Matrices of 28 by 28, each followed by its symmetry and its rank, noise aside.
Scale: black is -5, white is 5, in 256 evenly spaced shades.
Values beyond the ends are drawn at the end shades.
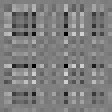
symmetric, rank one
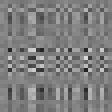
no symmetry, rank one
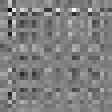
no symmetry, rank two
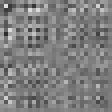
symmetric, rank two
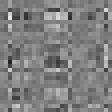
no symmetry, rank two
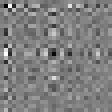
no symmetry, rank two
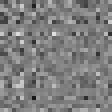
no symmetry, rank three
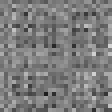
no symmetry, rank three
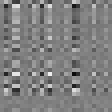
no symmetry, rank one
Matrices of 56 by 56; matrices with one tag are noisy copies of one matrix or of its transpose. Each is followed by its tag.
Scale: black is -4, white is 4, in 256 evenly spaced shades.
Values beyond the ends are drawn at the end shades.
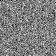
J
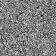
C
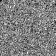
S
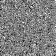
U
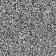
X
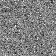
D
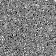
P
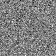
X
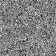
C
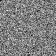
S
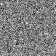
U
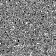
U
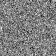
C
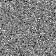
J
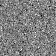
C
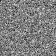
S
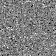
C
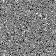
U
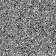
X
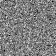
P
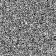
U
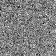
U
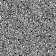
D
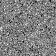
C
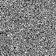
X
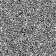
C
